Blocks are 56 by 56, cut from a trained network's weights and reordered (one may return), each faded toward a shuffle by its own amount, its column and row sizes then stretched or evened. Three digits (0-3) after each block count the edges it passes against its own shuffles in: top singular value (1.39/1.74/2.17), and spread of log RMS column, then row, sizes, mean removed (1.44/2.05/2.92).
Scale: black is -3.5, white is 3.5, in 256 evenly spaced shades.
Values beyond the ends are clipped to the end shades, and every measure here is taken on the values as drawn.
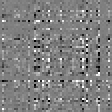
3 3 3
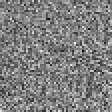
1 0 1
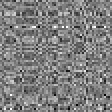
3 1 2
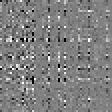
3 3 2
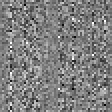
0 3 0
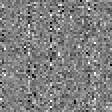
0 2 0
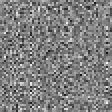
2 2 0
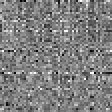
2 0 2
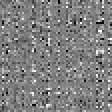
0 3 2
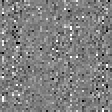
0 2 0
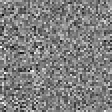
1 1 1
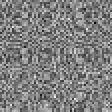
3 0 0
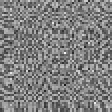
3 0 0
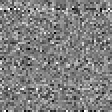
0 0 2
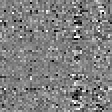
1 2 2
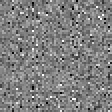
0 2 0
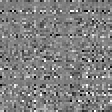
2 2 3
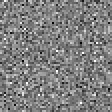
0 2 1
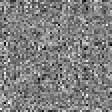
2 1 1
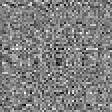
2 0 2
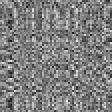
3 2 0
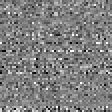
0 0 3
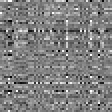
3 1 3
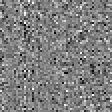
1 2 0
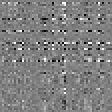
3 2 3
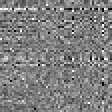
3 1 2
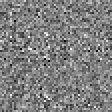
1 1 1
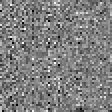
1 2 1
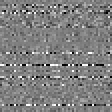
3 0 3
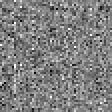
1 2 0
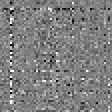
2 2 2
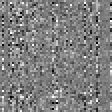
0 3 1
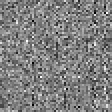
1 2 0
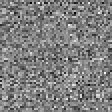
2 0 2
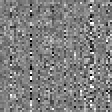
2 3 0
